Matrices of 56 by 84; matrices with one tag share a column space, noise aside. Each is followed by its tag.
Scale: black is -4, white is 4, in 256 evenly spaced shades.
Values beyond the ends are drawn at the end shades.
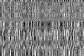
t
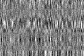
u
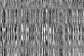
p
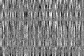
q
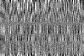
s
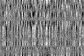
q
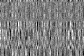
t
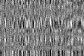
u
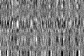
u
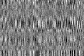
u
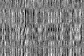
p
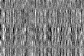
p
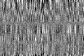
s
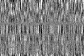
s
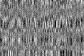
u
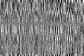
s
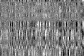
t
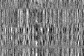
p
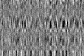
u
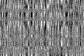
q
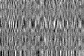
u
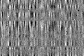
q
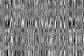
u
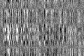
p
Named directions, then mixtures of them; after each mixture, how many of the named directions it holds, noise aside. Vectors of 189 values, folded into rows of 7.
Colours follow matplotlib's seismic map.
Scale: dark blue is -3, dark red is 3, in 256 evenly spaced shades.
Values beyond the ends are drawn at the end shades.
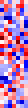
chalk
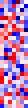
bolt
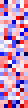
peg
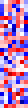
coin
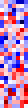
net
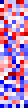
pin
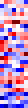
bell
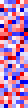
three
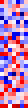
four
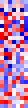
four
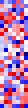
four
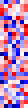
four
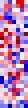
two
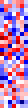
two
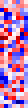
two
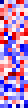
one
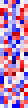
four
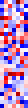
three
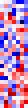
one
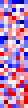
one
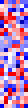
three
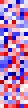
two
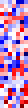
two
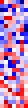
four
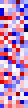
two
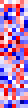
one
